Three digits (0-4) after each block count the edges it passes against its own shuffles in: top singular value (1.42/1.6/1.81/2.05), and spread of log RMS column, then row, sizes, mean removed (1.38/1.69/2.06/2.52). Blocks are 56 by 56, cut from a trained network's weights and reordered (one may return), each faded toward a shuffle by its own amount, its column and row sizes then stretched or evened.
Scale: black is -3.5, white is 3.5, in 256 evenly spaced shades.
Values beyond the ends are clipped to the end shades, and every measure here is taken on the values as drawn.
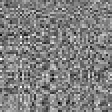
4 1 2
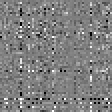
1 4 4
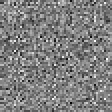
3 2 2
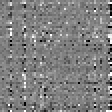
3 4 2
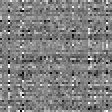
4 4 2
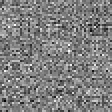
3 0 3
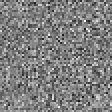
3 2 1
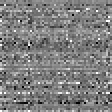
3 2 4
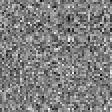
3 2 1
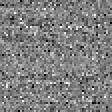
0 1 2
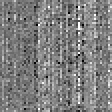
4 4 0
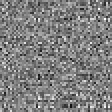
3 1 2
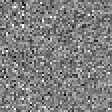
0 2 1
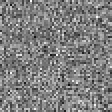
2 0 0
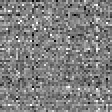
1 2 1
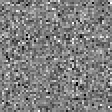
0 3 0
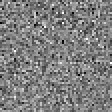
0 1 1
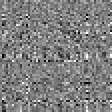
4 3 4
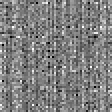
4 2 3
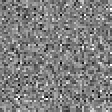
3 3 2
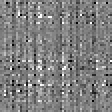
4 3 4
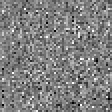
0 3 1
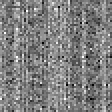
4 0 1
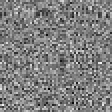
3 0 2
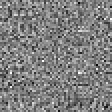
2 1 1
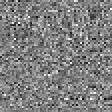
2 0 4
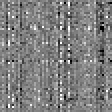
4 4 3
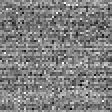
3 0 0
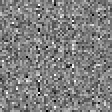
0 3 0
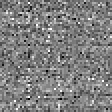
1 1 0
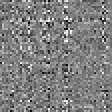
4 4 3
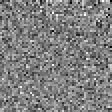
0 0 1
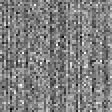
4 0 1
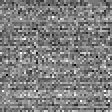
3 1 1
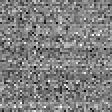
1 1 0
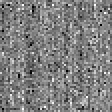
2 2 0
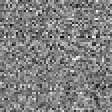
2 0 3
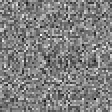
2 1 0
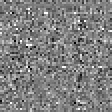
0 2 3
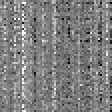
4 4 1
